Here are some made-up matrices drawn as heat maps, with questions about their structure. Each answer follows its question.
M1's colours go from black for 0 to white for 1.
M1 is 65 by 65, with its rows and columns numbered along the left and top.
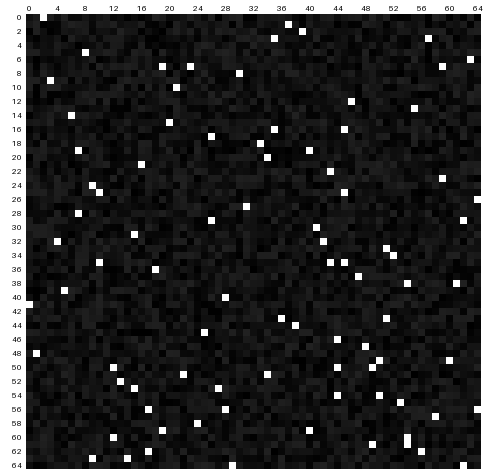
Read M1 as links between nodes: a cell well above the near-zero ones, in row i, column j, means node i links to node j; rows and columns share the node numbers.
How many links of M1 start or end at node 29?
3
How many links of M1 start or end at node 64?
4
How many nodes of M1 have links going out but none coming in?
1
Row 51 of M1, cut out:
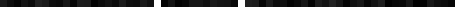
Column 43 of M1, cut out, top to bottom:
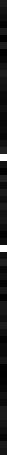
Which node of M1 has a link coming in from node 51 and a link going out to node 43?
node 22
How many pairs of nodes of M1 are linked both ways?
3
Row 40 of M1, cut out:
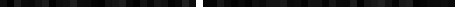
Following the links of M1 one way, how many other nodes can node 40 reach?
5
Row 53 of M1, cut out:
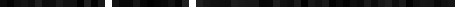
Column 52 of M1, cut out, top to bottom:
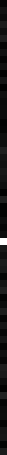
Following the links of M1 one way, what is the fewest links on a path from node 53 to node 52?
4
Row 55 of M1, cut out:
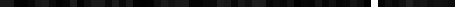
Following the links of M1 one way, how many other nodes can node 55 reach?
8
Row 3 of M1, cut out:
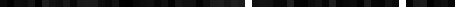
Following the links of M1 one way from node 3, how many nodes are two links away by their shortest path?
4
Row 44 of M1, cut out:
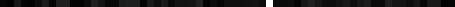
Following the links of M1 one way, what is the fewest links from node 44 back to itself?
3
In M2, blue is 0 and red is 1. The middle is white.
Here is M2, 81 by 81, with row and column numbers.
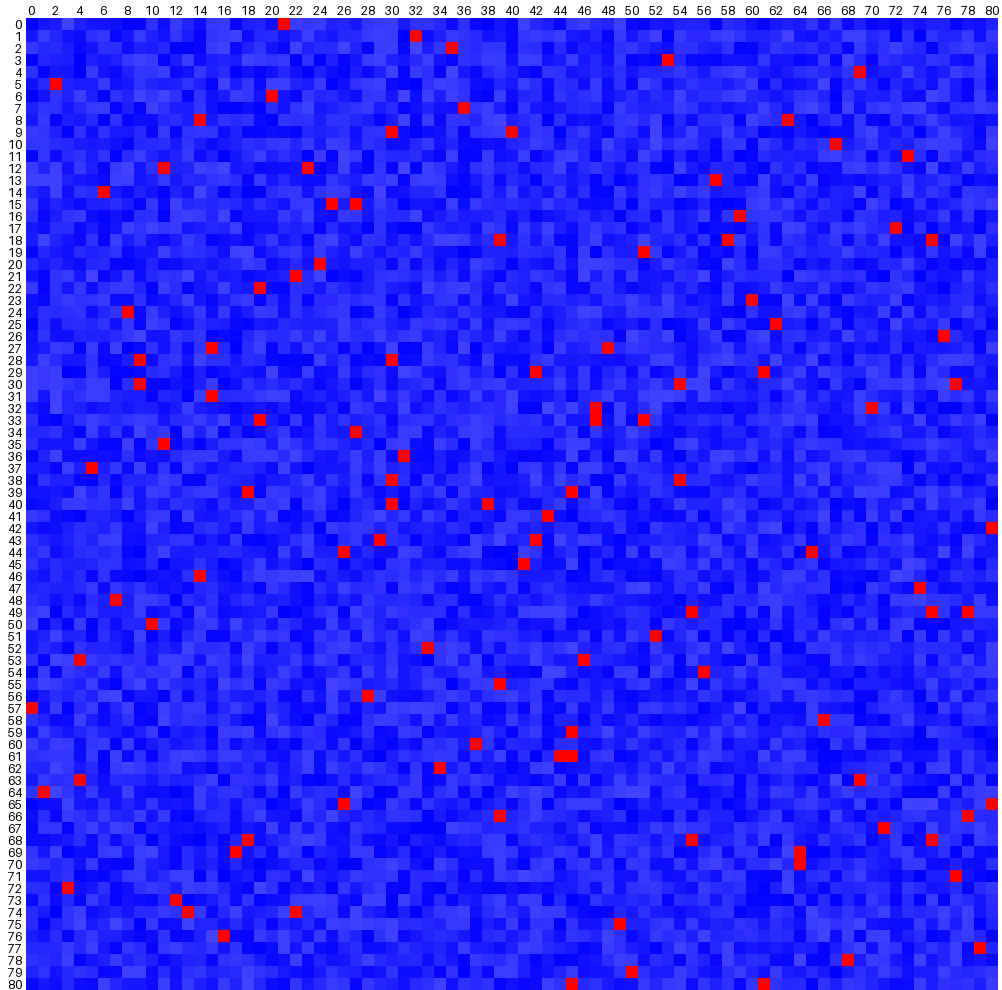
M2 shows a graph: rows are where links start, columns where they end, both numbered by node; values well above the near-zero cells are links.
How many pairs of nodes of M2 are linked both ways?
4
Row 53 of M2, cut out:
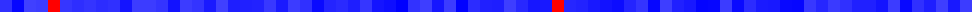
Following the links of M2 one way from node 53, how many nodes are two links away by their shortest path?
2
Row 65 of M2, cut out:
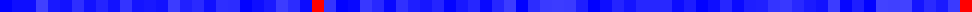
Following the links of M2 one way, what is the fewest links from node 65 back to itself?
4
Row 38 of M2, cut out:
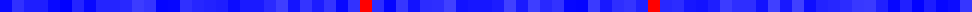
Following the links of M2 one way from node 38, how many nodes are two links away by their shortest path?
3
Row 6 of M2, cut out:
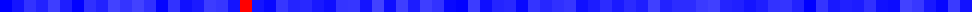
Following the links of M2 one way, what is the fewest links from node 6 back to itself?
5
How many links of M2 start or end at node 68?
4
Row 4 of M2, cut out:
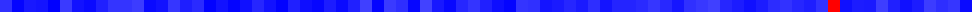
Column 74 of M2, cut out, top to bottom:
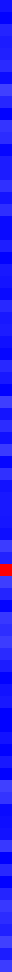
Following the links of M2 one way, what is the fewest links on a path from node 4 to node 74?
6
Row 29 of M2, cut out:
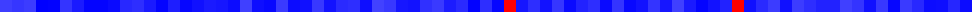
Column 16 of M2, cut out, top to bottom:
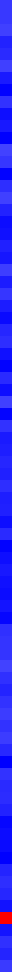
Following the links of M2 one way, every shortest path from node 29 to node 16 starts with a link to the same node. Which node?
node 61
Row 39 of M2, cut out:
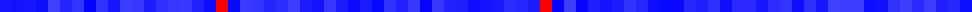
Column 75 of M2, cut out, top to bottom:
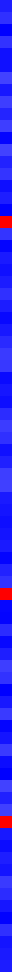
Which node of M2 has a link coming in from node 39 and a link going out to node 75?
node 18
